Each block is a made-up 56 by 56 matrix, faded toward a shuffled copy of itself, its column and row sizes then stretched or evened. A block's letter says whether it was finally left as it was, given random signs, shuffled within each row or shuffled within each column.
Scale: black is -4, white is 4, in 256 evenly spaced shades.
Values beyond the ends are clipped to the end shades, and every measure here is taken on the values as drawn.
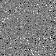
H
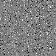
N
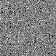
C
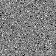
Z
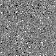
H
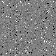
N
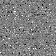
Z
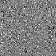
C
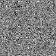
H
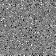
Z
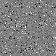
Z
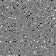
Z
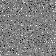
Z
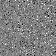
N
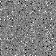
H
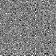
C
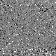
Z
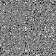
C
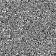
Z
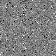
N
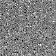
N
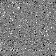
H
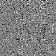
C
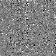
H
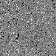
N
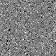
N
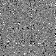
H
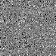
H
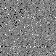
Z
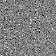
N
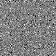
H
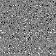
H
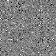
C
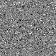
Z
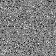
Z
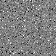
Z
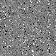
N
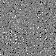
H
